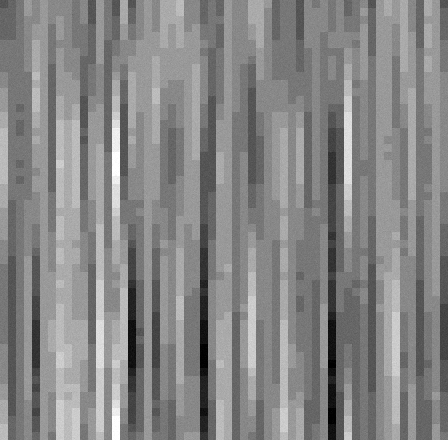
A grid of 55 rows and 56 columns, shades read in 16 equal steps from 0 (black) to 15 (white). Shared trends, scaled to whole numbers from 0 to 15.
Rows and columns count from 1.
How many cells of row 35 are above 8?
19
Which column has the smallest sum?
42
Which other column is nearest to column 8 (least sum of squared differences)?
9
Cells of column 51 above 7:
25
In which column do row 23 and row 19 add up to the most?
15
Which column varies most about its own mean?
17
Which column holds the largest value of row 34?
13
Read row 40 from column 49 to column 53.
10 12 7 8 5
